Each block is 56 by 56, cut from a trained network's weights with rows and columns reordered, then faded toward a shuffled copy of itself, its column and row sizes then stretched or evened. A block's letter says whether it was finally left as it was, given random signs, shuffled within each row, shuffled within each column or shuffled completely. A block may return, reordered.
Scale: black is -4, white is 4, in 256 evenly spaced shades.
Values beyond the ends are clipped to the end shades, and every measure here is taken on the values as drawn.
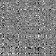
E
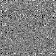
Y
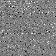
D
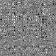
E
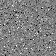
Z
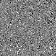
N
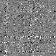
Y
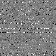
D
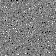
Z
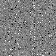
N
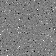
Z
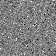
Z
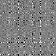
E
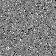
Z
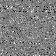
D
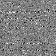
D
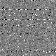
D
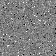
Z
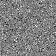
Z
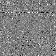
D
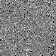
N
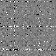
E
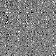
Y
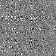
Y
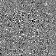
Y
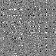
Y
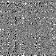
Y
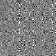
E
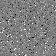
Z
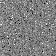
Z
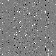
N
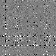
Y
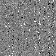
N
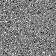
Z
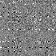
Y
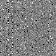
N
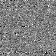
D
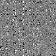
E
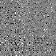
E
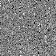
N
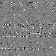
D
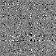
Y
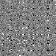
E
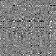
E
